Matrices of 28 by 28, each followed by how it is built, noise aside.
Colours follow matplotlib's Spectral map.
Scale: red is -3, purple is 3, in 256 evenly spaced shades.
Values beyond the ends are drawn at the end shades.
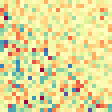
lower triangular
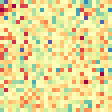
low rank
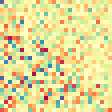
lower triangular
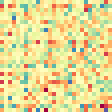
low rank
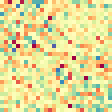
block diagonal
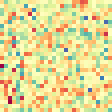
noise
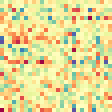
low rank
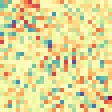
block diagonal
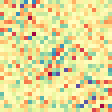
block diagonal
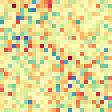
block diagonal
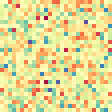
noise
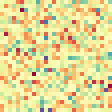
noise
